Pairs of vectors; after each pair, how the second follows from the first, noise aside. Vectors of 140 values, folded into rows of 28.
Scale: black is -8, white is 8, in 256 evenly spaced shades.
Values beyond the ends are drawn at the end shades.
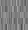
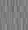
negated, shrunk.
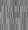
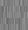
negated, shrunk.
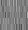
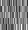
negated, scaled up.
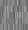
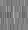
reversed, negated, partly zeroed.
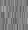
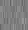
reversed, shrunk.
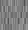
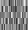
negated, scaled up.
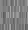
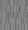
negated, shrunk.
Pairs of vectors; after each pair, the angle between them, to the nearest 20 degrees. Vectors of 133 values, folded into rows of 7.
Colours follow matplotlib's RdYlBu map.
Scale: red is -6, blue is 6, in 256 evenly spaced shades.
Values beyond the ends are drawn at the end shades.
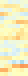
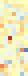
80 degrees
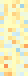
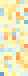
60 degrees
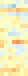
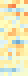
160 degrees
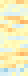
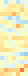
160 degrees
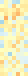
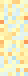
140 degrees
